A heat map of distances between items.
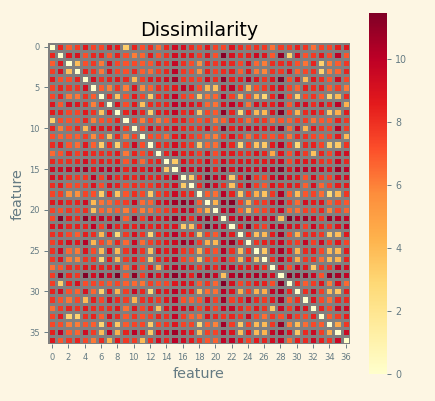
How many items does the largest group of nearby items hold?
10
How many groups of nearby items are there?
11
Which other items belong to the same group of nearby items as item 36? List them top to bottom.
7, 11
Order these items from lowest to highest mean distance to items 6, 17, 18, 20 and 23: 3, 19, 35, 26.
26, 35, 3, 19
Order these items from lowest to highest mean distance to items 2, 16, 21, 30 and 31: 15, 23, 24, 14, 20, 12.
12, 23, 20, 14, 24, 15
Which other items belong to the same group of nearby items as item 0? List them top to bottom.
9
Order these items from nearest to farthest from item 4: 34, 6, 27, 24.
34, 6, 27, 24
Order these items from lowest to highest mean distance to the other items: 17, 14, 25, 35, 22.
25, 35, 17, 14, 22
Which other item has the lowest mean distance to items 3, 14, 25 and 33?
2
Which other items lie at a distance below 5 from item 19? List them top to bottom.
5, 20, 24
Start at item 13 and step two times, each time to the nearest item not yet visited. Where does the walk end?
27
